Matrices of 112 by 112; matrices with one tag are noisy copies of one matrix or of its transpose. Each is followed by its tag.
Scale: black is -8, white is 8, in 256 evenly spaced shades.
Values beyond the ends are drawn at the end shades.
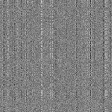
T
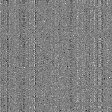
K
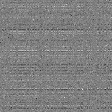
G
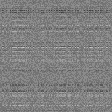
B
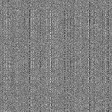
G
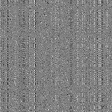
K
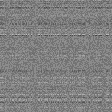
K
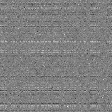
T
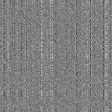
T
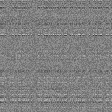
K
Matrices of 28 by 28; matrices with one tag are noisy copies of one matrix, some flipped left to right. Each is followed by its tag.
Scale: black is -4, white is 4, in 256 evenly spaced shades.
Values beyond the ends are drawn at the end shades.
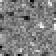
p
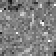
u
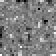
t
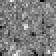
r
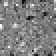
p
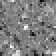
r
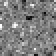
p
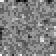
t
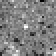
r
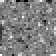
t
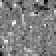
u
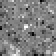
r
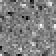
p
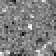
r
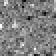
p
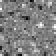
p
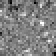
u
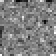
t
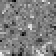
r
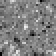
r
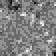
u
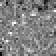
u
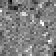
u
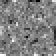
t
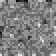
t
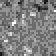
u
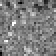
u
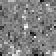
r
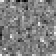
t
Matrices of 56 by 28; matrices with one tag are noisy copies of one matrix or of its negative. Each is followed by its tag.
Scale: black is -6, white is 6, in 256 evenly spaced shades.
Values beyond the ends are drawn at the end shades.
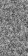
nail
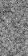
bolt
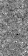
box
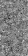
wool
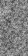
bolt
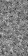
wool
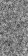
wool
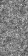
box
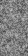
box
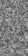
nail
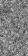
bolt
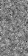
nail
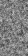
nail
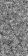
wool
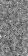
wool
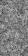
box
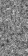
nail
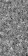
wool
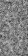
wool
